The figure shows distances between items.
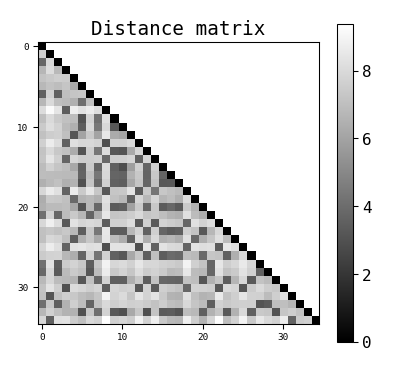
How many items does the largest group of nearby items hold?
13
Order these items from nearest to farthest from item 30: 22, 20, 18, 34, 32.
22, 18, 32, 20, 34
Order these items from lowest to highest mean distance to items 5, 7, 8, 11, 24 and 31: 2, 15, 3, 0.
15, 3, 0, 2
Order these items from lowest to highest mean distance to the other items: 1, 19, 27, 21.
21, 19, 27, 1
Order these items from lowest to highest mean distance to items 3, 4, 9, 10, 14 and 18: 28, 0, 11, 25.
25, 11, 0, 28
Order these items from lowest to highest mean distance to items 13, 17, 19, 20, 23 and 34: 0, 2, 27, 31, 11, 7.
7, 11, 31, 0, 2, 27
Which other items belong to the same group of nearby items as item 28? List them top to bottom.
0, 2, 6, 21, 27, 32
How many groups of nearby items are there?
5
